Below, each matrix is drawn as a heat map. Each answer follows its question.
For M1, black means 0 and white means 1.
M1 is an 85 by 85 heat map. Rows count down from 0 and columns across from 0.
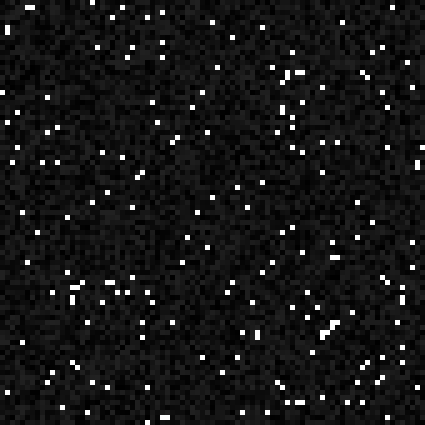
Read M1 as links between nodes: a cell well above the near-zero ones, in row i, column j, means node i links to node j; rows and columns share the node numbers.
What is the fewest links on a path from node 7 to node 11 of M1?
6
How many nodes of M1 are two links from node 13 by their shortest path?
1
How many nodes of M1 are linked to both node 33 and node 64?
0
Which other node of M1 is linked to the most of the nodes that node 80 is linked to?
node 14
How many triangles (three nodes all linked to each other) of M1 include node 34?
1
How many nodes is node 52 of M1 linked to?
3
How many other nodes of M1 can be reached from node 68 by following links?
3
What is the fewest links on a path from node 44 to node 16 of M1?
7
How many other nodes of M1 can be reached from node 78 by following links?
10
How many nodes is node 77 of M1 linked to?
4
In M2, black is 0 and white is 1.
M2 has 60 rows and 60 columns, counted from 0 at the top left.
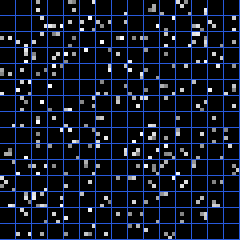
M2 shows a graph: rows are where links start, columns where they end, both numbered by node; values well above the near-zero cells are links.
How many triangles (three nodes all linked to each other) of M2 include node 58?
6
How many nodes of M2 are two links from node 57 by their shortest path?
7
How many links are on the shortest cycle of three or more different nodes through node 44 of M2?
4
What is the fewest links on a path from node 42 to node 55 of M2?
4
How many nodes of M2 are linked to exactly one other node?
3
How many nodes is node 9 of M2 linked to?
10
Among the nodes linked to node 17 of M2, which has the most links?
node 36
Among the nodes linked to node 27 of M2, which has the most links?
node 16
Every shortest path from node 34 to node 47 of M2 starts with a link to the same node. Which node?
node 41
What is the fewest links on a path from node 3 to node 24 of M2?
3
